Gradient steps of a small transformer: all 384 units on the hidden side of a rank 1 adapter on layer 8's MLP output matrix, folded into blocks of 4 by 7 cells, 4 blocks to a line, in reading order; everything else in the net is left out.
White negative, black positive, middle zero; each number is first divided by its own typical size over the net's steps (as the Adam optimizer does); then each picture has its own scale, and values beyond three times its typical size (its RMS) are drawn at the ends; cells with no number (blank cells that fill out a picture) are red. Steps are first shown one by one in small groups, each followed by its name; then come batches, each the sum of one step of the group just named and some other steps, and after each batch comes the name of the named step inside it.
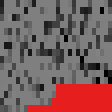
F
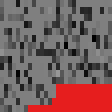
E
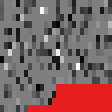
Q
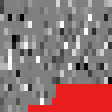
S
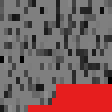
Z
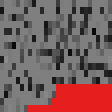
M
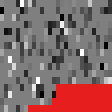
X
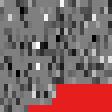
E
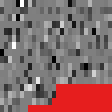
X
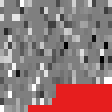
X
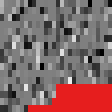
Z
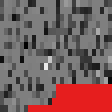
Z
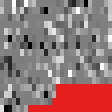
E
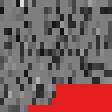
X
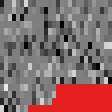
F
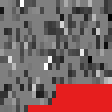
X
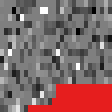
Q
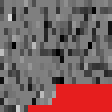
M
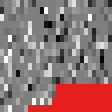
S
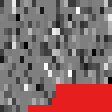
Z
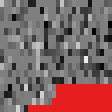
M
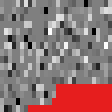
S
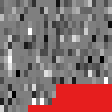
S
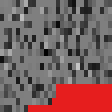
Q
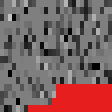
F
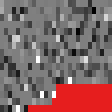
E
